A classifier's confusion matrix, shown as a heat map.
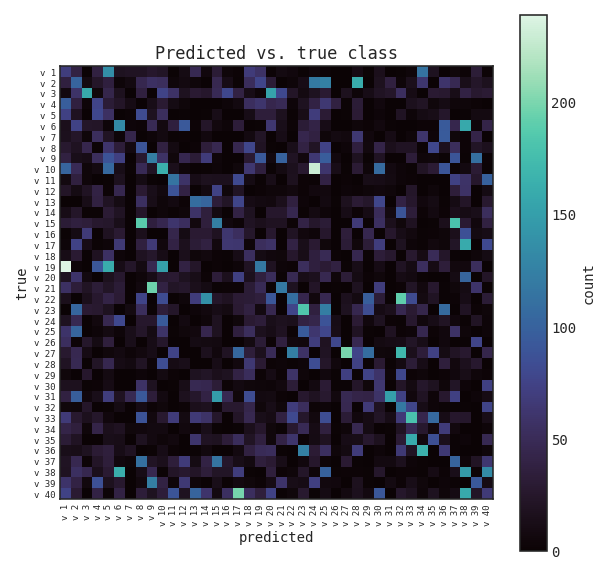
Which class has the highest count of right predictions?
v 27
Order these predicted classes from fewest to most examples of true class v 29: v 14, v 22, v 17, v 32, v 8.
v 8, v 14, v 17, v 22, v 32
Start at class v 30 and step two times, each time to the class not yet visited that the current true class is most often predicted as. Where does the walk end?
v 17
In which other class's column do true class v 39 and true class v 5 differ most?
v 9
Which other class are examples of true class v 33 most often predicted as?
v 35
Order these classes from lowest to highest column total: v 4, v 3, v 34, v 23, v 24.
v 3, v 34, v 4, v 23, v 24
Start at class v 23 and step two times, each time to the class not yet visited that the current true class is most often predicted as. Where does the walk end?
v 2
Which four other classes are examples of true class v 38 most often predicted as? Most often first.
v 6, v 40, v 25, v 17
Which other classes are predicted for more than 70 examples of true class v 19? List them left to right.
v 1, v 4, v 5, v 10
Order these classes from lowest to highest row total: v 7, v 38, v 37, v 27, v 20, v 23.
v 7, v 20, v 37, v 38, v 23, v 27
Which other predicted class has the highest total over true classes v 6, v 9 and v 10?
v 24
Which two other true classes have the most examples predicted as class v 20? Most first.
v 3, v 22
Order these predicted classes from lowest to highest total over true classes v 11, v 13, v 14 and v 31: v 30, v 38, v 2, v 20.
v 20, v 38, v 2, v 30
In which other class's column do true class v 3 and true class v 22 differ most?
v 32
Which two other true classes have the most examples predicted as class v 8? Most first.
v 15, v 37
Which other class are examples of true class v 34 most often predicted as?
v 36
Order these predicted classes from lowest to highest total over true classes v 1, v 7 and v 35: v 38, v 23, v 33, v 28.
v 38, v 23, v 28, v 33
